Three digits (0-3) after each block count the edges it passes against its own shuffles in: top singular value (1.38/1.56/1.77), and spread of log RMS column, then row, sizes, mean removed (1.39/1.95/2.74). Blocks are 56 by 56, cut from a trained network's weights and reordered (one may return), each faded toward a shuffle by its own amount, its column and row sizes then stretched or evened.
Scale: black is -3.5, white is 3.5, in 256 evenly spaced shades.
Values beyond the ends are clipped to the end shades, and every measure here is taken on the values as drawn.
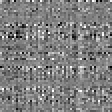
3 0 3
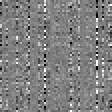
3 3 0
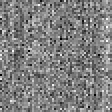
2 1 1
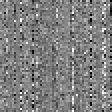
2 3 0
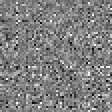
0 2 2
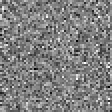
1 1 0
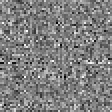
1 0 2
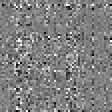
0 3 2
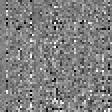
0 3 1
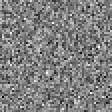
1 0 0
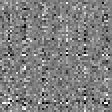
3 3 2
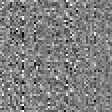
2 3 0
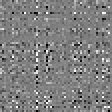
3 3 3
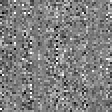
0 3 0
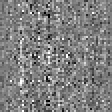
1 3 1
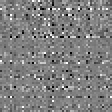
1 2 3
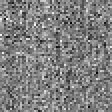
1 0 1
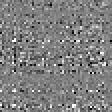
0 2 3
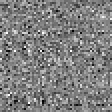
2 2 1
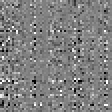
2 3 2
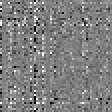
1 3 2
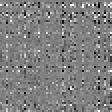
1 3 3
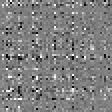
1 3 3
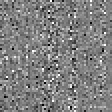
0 3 0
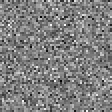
0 0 1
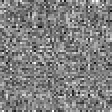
3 0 2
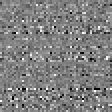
0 1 3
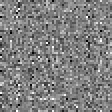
1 2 1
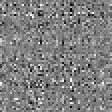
0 3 2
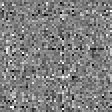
0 2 2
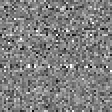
0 1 2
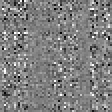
0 3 2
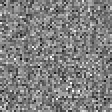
0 0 0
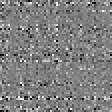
0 2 3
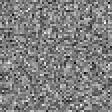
1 0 0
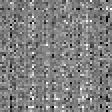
3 2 2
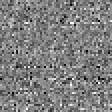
1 1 2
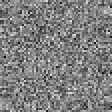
3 0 0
